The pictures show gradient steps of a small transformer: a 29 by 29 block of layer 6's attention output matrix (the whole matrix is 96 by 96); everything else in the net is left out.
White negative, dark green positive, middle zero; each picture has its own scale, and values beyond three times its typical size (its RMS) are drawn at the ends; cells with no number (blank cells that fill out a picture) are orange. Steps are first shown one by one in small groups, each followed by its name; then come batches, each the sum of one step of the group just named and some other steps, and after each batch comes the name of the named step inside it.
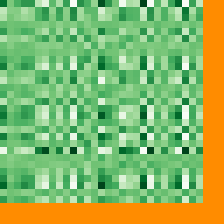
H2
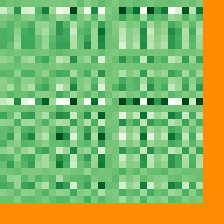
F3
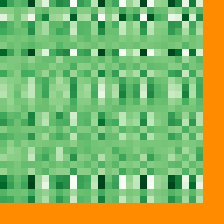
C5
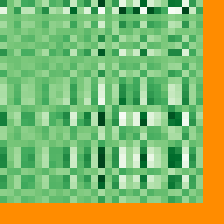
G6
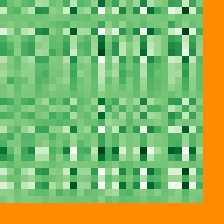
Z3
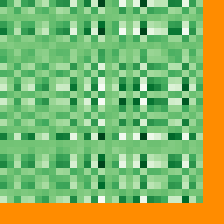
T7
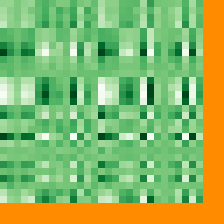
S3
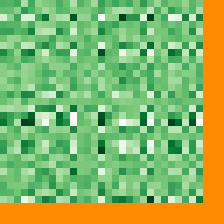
C5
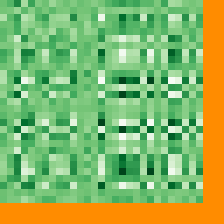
C5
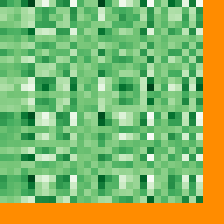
C5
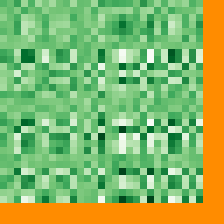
T7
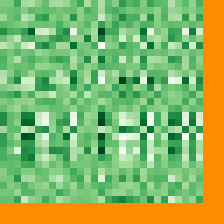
H2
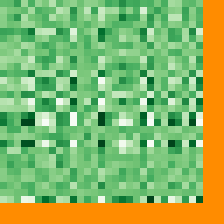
F3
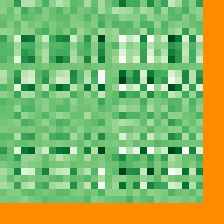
Z3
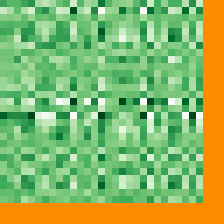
F3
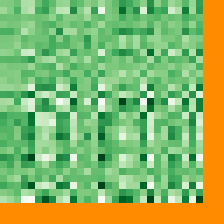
F3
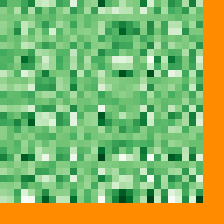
Z3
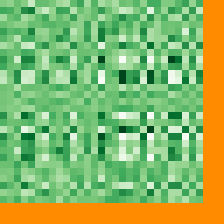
H2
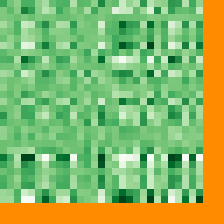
G6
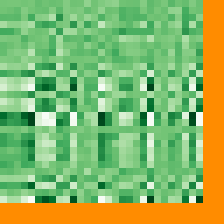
S3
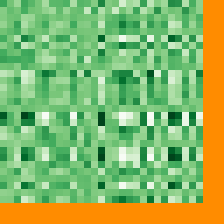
G6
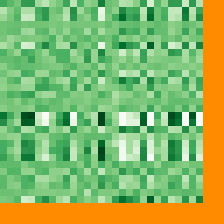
G6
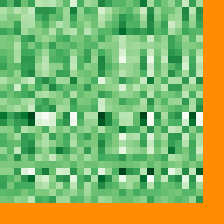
H2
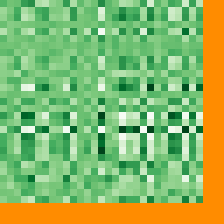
Z3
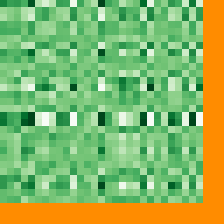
C5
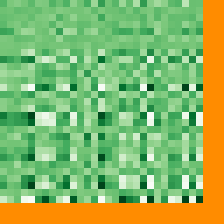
T7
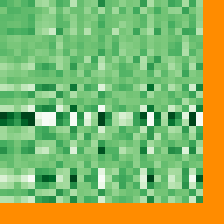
Z3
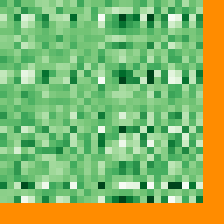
H2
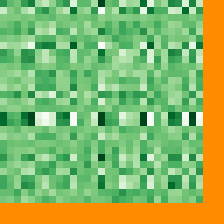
G6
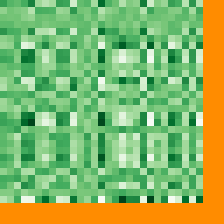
T7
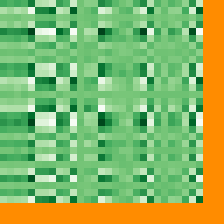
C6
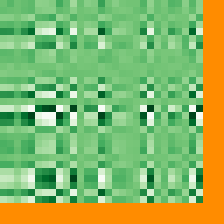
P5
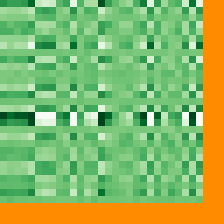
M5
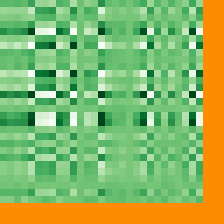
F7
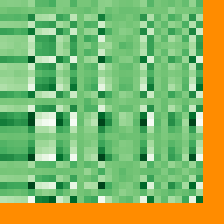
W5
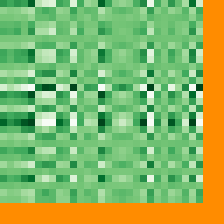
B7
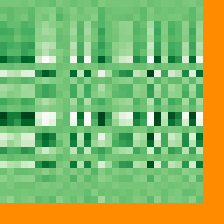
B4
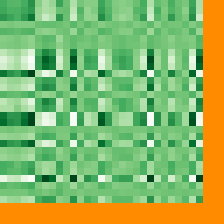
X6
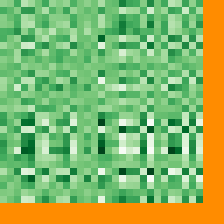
C6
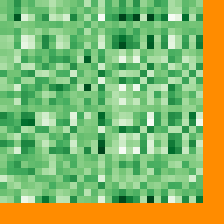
X6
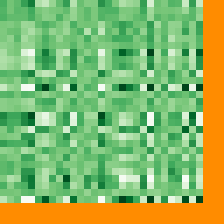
X6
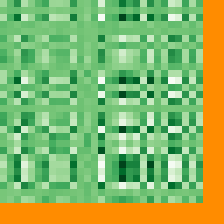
B4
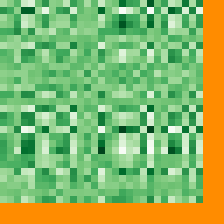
P5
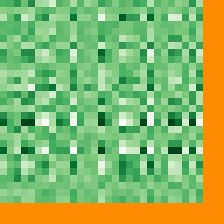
B7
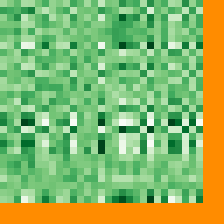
X6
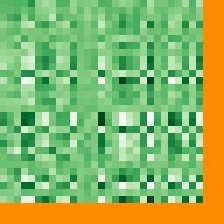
X6
